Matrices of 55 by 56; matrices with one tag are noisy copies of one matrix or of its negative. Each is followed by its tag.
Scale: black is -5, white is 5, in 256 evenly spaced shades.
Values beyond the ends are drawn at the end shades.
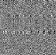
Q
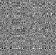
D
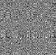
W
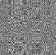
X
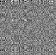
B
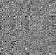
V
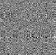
W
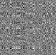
D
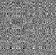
D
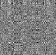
X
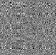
D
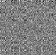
B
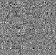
D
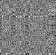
V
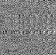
Q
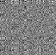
B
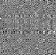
Q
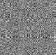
W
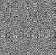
W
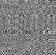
Q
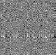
W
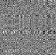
Q
